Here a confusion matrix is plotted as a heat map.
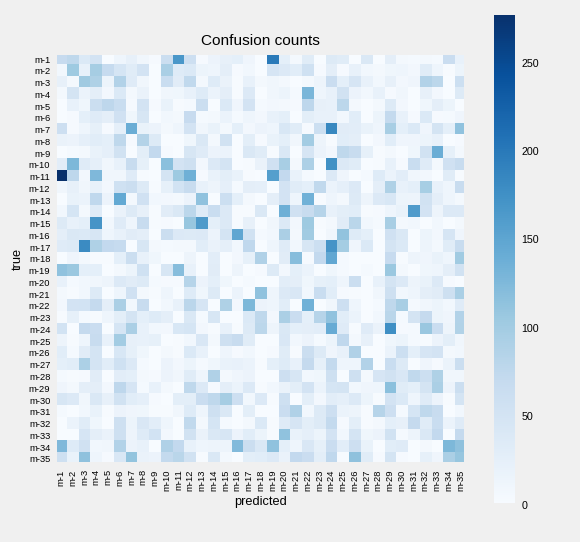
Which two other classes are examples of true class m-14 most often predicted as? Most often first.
m-31, m-20
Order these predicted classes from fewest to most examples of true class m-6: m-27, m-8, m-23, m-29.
m-27, m-23, m-8, m-29
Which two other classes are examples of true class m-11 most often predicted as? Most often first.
m-1, m-19
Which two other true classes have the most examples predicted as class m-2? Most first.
m-10, m-19
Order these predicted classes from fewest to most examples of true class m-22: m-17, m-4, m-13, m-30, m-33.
m-33, m-13, m-4, m-30, m-17
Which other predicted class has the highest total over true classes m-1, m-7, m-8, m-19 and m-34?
m-11
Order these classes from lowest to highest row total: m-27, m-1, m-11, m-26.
m-26, m-27, m-1, m-11
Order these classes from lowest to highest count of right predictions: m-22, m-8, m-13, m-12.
m-12, m-8, m-13, m-22
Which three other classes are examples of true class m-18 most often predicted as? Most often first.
m-24, m-21, m-35
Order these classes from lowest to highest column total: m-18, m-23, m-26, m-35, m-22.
m-18, m-23, m-26, m-35, m-22
